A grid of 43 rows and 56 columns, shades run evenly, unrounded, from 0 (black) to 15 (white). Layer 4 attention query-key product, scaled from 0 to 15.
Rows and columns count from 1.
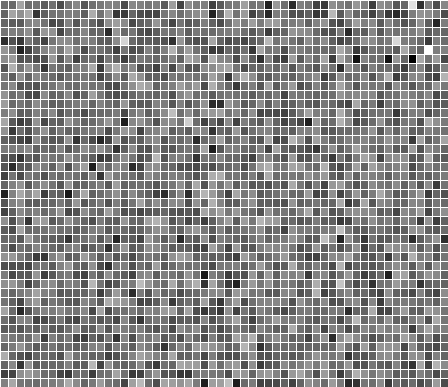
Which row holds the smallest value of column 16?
14
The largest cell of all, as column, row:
54, 6
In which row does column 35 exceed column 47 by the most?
1
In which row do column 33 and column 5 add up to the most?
25
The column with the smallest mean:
13
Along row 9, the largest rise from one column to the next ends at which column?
56
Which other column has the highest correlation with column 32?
18
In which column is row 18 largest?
20
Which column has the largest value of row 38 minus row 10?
30
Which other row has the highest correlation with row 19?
42
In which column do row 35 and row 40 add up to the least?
44
